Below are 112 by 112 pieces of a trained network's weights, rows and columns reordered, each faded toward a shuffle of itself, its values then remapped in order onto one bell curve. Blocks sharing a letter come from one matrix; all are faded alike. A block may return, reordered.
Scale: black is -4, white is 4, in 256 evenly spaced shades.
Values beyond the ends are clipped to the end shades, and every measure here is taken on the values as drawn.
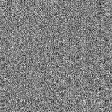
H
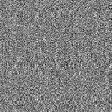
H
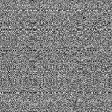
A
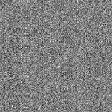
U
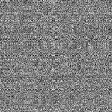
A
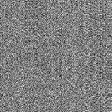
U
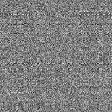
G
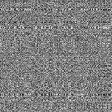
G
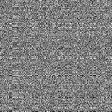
A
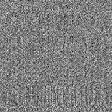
H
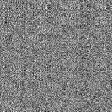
U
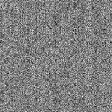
U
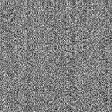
U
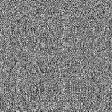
H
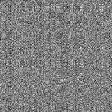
U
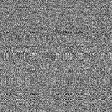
G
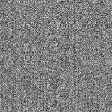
U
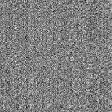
U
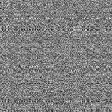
A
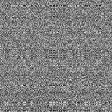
G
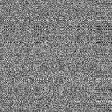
A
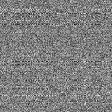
A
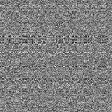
A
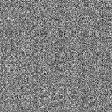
H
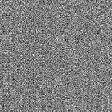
H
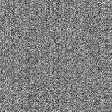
U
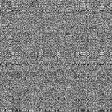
A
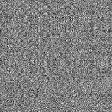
U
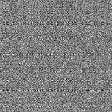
A
